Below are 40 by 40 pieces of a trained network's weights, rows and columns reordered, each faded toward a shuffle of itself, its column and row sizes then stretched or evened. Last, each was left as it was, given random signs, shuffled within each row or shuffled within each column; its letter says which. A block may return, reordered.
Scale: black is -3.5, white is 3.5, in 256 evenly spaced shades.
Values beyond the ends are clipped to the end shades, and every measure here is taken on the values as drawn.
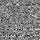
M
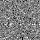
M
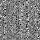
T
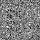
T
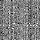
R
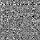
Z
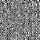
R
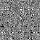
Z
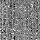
R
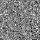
Z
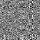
R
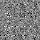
Z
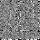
Z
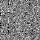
T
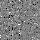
T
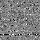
M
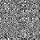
R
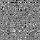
R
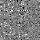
Z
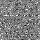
M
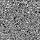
M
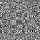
R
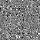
Z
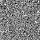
M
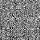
R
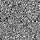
M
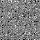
Z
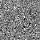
T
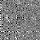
R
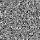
Z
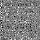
R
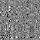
R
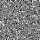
M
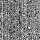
T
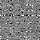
R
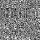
R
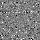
M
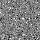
M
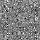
T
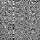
R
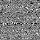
M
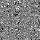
Z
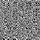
R
